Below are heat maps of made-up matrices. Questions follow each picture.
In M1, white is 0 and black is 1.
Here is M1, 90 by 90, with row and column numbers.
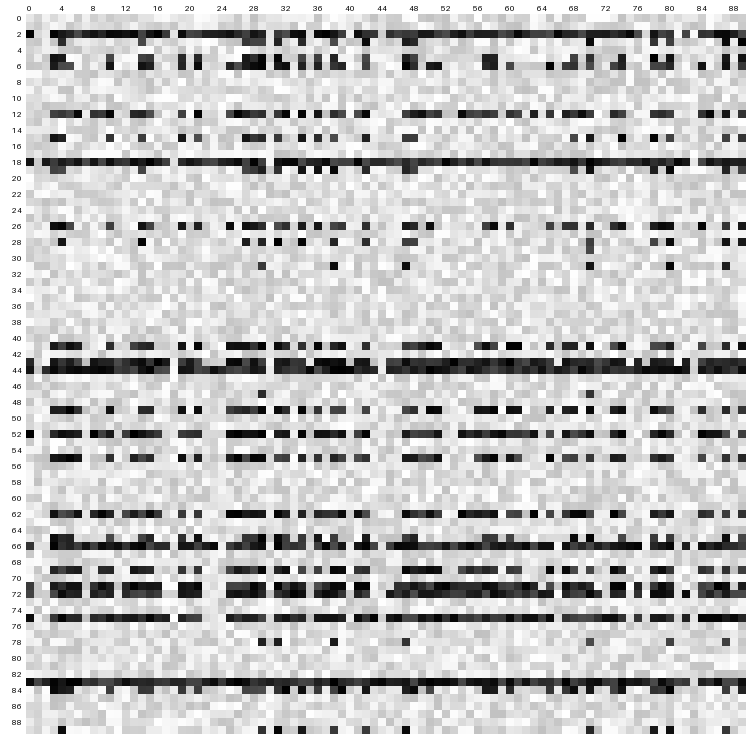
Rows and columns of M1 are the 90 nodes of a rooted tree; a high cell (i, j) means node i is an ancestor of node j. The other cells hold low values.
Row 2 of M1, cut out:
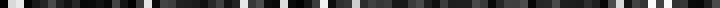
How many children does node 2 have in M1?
2
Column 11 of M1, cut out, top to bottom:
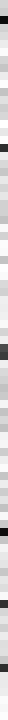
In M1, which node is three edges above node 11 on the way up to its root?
66
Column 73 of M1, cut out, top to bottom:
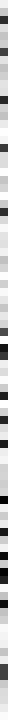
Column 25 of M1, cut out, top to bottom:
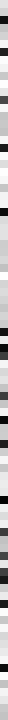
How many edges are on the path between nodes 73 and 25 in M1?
3
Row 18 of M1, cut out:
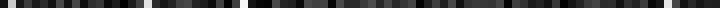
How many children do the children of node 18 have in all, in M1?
5
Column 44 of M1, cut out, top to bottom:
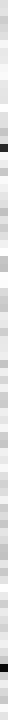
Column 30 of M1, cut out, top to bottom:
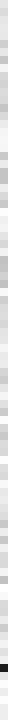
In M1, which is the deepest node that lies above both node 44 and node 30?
83
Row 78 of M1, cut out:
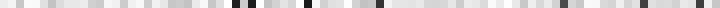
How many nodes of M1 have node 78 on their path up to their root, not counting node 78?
7
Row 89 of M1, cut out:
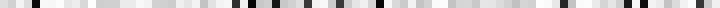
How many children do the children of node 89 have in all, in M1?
1
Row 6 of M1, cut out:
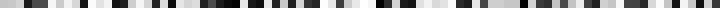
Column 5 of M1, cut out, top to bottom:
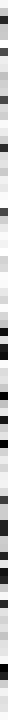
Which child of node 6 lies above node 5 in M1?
26
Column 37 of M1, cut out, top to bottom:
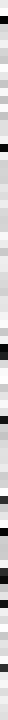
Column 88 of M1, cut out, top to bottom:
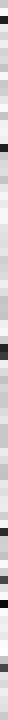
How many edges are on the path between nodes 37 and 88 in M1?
5
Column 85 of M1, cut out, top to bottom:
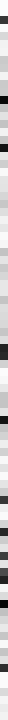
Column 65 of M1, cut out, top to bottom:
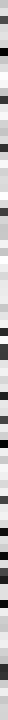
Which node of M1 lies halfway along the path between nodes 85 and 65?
49
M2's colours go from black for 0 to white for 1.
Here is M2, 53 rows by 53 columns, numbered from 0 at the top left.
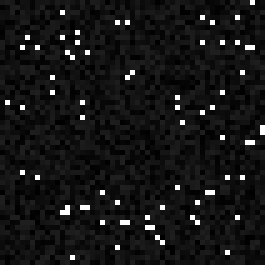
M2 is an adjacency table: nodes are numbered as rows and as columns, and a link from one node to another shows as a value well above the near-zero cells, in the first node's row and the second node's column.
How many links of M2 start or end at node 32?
2
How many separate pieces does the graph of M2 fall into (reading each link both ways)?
3
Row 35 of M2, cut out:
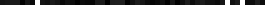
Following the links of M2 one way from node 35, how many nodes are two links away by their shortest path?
5
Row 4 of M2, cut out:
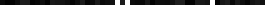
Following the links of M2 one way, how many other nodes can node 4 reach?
7
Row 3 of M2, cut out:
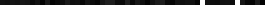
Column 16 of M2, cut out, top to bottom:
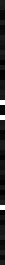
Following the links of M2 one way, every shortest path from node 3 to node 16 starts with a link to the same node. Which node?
node 40
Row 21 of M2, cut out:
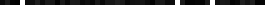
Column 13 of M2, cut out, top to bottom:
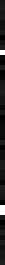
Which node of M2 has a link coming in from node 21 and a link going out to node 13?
node 42
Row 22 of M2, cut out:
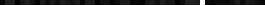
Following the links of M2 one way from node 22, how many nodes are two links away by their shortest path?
2
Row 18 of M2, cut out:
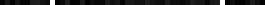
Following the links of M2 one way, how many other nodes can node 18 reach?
12
